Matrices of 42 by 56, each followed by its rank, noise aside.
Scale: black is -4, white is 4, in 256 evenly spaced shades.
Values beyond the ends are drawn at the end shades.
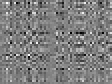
three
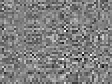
six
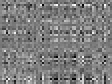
three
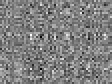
six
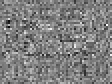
eight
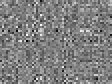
six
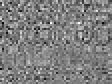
six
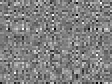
six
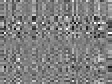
three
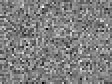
twelve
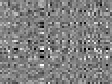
four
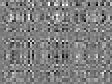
three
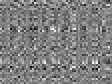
four
